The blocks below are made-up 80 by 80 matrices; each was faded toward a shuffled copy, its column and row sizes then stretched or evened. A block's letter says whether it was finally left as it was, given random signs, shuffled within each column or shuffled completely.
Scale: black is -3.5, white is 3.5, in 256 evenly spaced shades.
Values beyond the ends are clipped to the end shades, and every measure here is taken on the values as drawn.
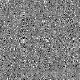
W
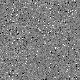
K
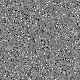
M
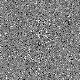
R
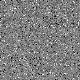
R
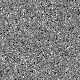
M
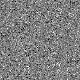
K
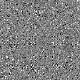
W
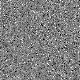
K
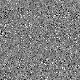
W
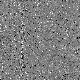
K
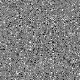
W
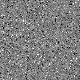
K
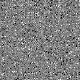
W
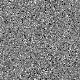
K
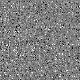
W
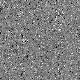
K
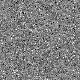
K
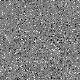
R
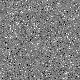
M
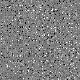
W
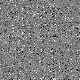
R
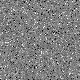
M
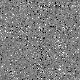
R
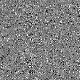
W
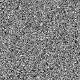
K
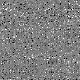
W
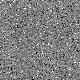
M
